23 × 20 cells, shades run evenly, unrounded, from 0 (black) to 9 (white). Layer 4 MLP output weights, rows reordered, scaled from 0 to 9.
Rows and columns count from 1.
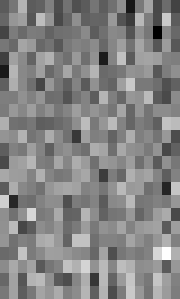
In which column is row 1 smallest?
15
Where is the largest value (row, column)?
20, 19
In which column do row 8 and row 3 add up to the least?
18
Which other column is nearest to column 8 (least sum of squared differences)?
11
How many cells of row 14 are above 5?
9
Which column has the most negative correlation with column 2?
1
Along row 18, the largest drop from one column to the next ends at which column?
3
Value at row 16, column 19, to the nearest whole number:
4
